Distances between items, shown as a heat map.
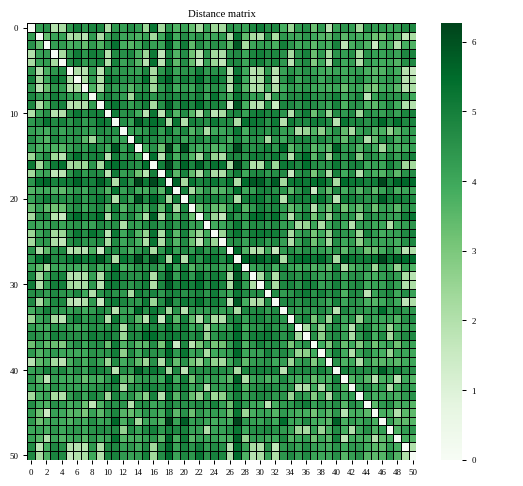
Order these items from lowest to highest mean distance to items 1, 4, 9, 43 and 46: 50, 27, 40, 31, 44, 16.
50, 16, 44, 31, 40, 27
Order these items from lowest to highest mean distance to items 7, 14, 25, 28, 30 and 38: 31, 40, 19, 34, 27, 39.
39, 34, 19, 31, 40, 27
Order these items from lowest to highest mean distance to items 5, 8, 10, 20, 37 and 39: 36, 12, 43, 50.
43, 50, 12, 36
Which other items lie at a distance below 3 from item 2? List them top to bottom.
28, 41, 45, 48
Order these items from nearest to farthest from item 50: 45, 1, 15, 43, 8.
1, 45, 8, 43, 15
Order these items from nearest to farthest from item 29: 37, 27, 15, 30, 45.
30, 45, 37, 15, 27
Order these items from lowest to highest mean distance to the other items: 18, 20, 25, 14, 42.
25, 42, 14, 20, 18
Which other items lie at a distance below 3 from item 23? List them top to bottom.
12, 35, 36, 38, 42, 47
